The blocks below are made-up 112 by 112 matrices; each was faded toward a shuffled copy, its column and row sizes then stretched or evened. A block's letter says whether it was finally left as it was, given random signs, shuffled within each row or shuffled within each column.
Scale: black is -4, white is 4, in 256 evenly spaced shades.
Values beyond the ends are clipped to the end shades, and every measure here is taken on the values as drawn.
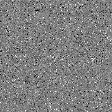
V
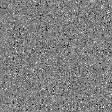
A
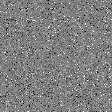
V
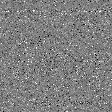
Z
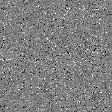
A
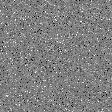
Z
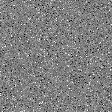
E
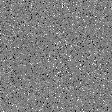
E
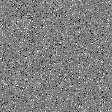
E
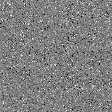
E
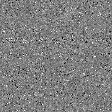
V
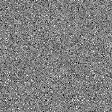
A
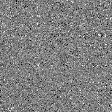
A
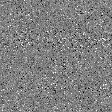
A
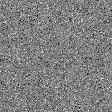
Z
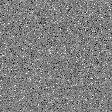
Z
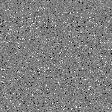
Z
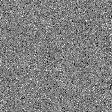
E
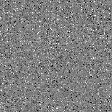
A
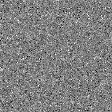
V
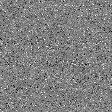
Z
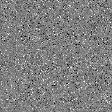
A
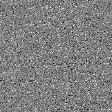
A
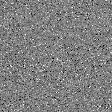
Z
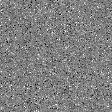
V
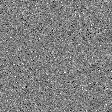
Z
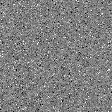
E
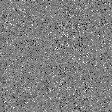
V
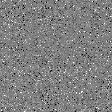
A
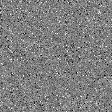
V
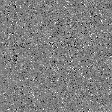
V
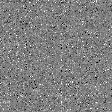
V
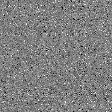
A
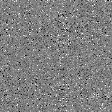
A
